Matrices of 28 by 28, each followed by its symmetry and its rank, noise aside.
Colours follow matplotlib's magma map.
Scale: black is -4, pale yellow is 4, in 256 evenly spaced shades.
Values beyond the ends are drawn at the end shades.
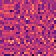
no symmetry, rank four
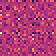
no symmetry, rank four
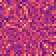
symmetric, rank eight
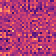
no symmetry, rank six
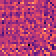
antisymmetric, rank six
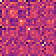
symmetric, rank four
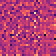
no symmetry, rank six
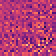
antisymmetric, rank four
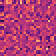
antisymmetric, rank four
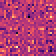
no symmetry, rank four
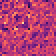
symmetric, rank six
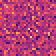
symmetric, rank six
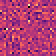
antisymmetric, rank four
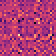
no symmetry, rank four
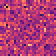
symmetric, rank eight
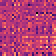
no symmetry, rank four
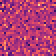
no symmetry, rank eight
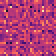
antisymmetric, rank four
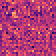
no symmetry, rank six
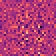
no symmetry, rank four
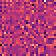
antisymmetric, rank six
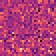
no symmetry, rank eight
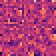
antisymmetric, rank six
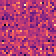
antisymmetric, rank eight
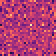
no symmetry, rank six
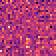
no symmetry, rank six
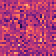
no symmetry, rank six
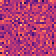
no symmetry, rank six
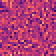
antisymmetric, rank eight
